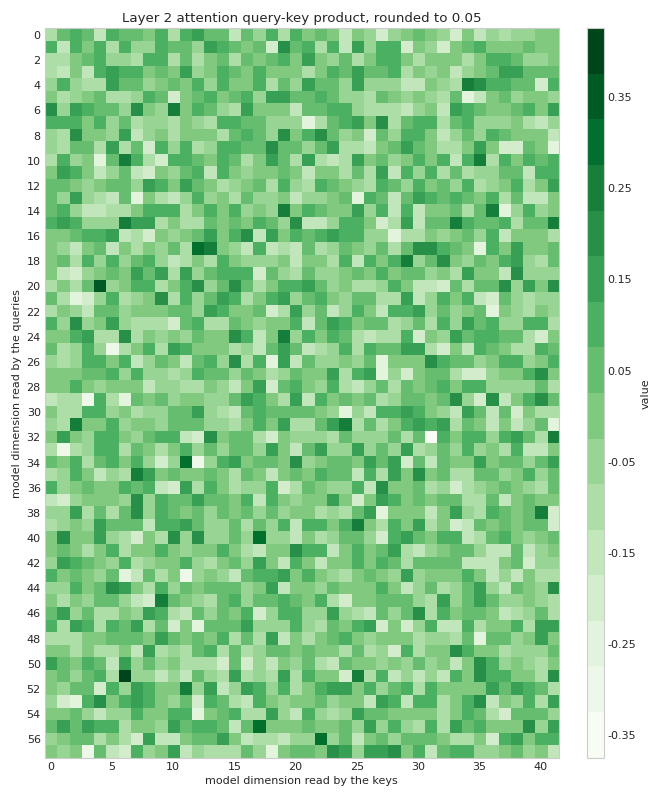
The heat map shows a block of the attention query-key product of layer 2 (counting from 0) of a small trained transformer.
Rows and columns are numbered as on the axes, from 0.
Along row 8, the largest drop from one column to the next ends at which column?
7
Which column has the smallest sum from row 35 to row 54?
37
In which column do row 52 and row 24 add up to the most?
19
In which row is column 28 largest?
57
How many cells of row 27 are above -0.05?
26
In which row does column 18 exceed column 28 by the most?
16
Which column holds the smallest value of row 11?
8
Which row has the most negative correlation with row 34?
17
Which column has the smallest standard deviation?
0
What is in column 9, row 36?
-0.15
